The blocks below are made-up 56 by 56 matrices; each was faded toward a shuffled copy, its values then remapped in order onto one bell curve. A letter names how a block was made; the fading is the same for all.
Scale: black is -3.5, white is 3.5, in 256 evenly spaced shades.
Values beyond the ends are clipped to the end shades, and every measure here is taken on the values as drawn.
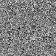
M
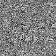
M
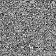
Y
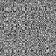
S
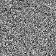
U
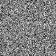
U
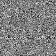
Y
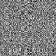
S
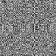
S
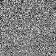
M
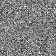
Y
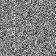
U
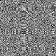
S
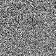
U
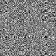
S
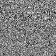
Y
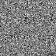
M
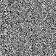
U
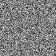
M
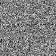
Y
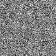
Y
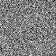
Y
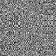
S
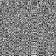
S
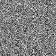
U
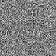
S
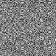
S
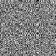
S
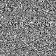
Y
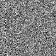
U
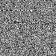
Y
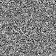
Y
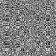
S
